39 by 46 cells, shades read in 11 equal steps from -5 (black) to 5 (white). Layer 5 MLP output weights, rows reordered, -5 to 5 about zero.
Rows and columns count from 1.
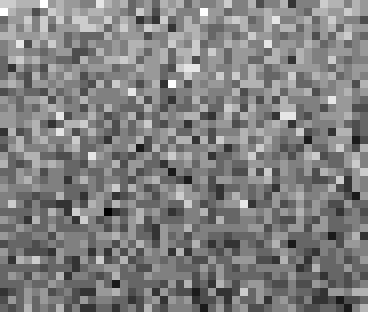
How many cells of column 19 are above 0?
17
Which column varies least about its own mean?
33
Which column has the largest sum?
8
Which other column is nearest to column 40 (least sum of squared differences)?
12
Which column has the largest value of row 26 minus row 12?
31
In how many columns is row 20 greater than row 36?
27
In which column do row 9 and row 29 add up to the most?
24
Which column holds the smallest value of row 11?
21
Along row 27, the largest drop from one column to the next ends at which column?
14
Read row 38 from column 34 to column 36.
-3 0 1
